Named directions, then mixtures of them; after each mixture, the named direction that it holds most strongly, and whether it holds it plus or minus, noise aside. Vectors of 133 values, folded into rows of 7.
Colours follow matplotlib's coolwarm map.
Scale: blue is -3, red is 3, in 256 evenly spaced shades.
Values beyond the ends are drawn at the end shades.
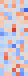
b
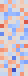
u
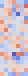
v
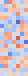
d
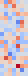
d, plus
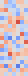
d, minus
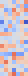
v, minus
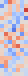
d, plus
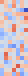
b, plus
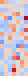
u, minus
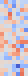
b, minus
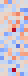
u, minus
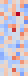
u, minus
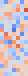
d, plus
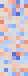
v, plus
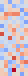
u, minus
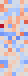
d, minus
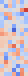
b, minus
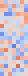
u, plus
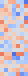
v, plus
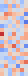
u, minus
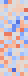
d, plus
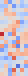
u, minus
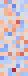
d, minus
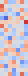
u, plus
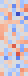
b, minus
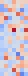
b, plus
